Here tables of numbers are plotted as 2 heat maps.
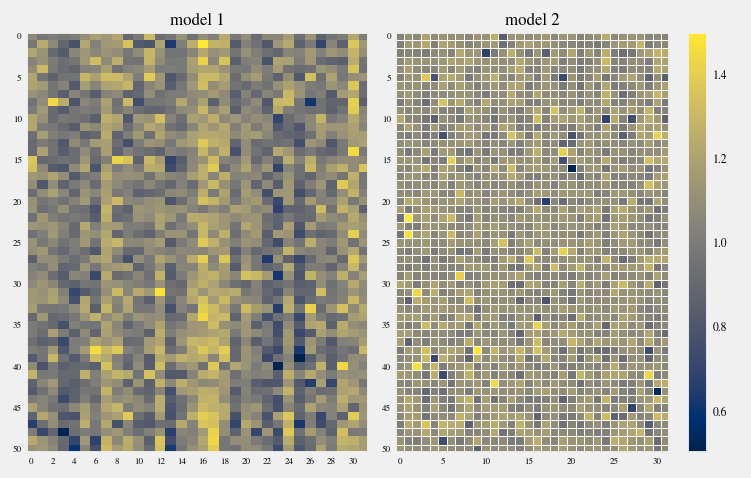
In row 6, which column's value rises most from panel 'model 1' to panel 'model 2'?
13
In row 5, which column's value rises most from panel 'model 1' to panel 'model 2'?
3
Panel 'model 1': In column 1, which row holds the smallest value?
48
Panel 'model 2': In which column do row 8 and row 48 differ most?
3
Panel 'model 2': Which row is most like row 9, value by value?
28
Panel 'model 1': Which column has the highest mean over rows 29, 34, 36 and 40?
17
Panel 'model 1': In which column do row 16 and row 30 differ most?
26
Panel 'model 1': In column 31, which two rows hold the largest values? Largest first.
16, 38
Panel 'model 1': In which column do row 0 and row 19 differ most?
11
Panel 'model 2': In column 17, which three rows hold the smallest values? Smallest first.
20, 32, 2
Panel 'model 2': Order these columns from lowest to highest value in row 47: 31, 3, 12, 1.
31, 12, 1, 3
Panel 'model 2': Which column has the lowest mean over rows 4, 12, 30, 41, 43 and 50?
5
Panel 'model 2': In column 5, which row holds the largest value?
8
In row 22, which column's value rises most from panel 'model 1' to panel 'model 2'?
6
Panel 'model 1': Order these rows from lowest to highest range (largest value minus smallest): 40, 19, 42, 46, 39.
19, 42, 46, 39, 40
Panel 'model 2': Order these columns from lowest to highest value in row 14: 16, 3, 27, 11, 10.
10, 27, 11, 3, 16
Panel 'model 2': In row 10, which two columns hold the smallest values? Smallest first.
24, 27
